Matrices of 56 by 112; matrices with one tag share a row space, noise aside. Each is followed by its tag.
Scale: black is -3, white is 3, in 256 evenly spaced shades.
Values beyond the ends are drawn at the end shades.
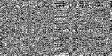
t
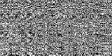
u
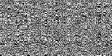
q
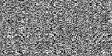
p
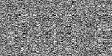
p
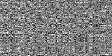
u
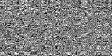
q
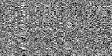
p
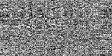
u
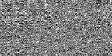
q
